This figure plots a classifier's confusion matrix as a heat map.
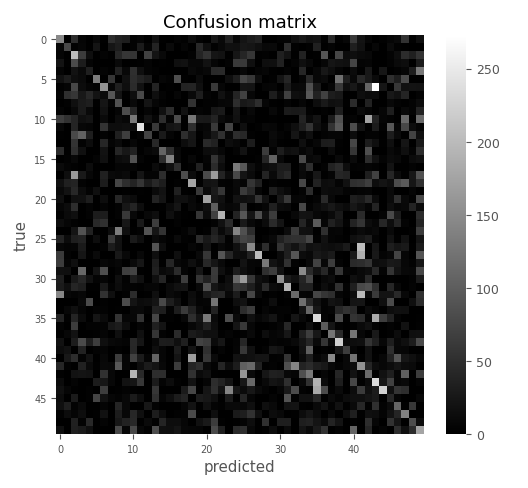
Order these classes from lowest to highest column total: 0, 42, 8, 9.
9, 0, 8, 42
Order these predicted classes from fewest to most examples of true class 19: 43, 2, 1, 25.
43, 1, 2, 25
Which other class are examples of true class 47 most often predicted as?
18
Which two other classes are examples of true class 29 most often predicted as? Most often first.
33, 3
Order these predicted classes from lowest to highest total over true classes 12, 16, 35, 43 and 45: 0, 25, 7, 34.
7, 0, 34, 25
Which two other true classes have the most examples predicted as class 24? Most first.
16, 30
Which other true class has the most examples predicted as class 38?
5
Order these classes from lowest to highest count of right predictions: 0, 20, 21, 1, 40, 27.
1, 21, 40, 0, 20, 27
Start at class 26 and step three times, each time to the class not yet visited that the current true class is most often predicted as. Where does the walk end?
0
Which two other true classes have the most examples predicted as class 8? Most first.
24, 41
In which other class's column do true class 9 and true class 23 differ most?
35
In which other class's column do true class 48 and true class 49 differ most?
40
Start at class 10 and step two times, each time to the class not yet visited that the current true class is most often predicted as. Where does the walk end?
25
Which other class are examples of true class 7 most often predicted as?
34
